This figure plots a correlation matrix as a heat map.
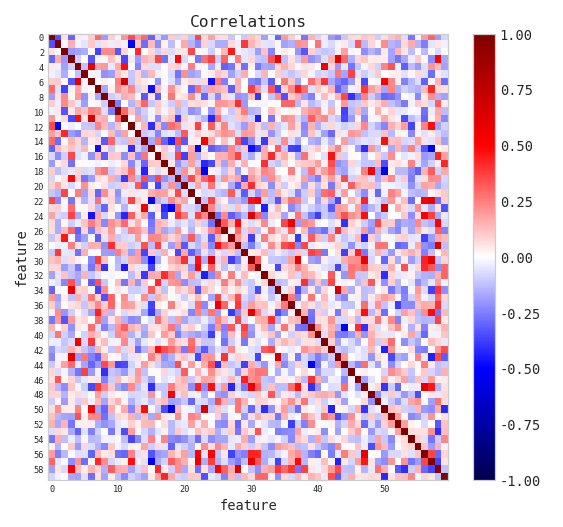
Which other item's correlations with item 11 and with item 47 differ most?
6
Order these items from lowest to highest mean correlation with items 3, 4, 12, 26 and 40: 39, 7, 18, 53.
53, 39, 18, 7
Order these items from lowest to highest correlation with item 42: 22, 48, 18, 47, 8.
22, 47, 8, 48, 18
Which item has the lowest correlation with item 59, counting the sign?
50
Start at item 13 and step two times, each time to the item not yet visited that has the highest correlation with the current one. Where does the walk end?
27
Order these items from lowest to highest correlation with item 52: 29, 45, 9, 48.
9, 48, 29, 45
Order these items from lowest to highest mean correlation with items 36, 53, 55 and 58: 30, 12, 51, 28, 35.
51, 30, 12, 35, 28
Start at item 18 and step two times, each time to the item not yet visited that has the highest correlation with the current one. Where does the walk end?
33
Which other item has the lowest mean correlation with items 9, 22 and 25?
15
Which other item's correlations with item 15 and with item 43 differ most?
26
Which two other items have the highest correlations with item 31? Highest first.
22, 56
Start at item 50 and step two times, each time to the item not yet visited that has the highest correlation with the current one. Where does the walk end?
14
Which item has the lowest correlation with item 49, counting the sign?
21
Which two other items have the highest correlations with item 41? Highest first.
4, 6
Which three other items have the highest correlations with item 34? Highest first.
43, 3, 58
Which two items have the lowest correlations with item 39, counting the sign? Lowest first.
44, 47
